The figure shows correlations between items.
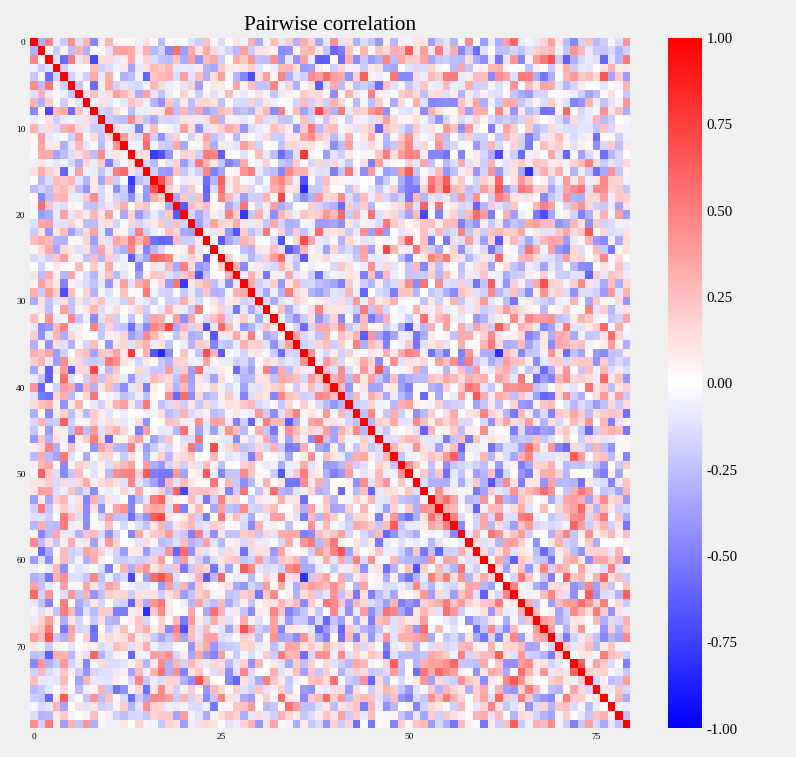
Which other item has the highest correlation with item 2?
69
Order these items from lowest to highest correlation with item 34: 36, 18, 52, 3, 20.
52, 36, 18, 20, 3
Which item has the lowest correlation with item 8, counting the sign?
2
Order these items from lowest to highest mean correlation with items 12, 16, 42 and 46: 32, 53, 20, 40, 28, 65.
40, 20, 65, 32, 53, 28
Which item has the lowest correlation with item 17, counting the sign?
36
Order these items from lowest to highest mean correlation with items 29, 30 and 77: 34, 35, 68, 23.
23, 68, 35, 34
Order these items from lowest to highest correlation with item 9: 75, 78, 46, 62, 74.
62, 74, 78, 46, 75
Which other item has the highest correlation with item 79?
64
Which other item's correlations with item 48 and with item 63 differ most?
72
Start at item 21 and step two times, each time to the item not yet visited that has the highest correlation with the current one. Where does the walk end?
24
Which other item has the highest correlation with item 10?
37
